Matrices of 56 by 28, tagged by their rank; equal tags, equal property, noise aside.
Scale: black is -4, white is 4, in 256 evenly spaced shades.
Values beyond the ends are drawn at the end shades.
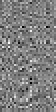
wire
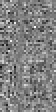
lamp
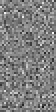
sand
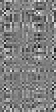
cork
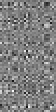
wire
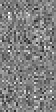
sand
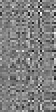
cork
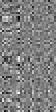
cork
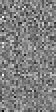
sand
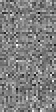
sand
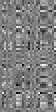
cork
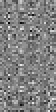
lamp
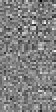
lamp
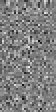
lamp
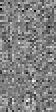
sand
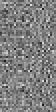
lamp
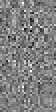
lamp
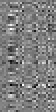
cork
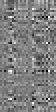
cork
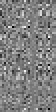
wire
